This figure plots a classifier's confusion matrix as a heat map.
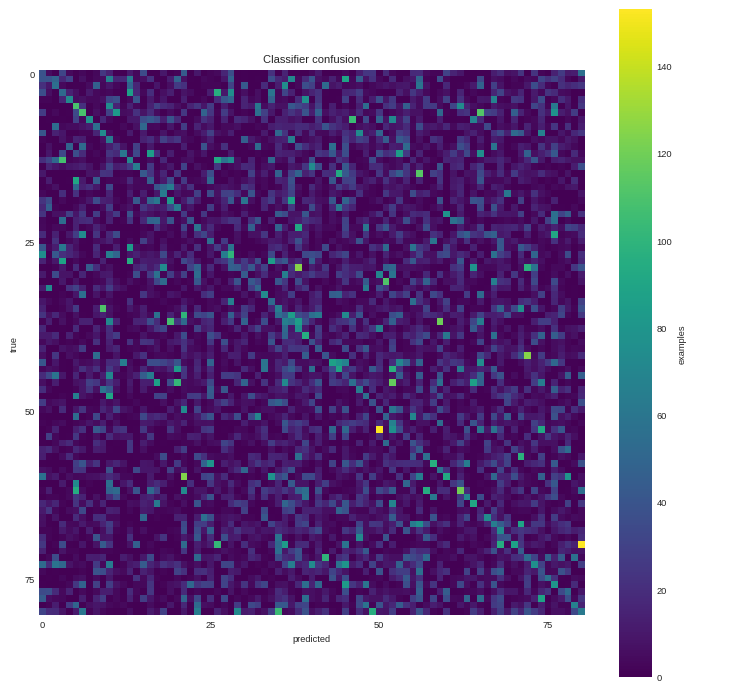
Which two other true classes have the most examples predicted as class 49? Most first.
80, 44
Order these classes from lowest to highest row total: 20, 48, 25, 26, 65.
65, 25, 20, 48, 26
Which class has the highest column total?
45
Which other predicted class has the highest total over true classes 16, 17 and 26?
5
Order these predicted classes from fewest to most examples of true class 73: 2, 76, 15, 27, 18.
76, 18, 27, 15, 2
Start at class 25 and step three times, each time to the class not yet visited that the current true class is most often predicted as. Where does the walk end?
39
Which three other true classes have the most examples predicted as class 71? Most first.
57, 67, 35
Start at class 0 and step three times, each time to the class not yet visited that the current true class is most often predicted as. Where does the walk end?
9
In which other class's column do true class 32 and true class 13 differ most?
3
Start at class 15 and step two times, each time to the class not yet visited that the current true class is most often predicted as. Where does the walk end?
78
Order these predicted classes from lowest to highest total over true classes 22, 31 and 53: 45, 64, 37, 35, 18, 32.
64, 37, 35, 18, 32, 45
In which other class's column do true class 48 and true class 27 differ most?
28
